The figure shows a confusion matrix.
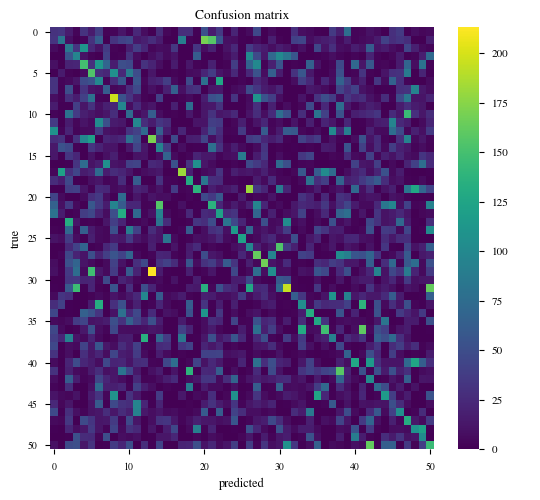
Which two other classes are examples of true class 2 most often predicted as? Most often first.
4, 42
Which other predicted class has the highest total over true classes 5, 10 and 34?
47
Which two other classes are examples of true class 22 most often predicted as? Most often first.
9, 14
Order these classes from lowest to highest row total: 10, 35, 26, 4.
26, 35, 10, 4
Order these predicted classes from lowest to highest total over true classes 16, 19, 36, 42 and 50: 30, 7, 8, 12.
12, 8, 7, 30
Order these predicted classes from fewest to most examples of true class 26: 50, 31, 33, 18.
33, 18, 31, 50
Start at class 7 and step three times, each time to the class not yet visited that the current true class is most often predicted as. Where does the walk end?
40
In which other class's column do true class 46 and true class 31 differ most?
50
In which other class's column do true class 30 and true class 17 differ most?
1
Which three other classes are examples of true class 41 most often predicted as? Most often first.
38, 18, 9
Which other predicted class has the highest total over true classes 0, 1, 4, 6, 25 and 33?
20
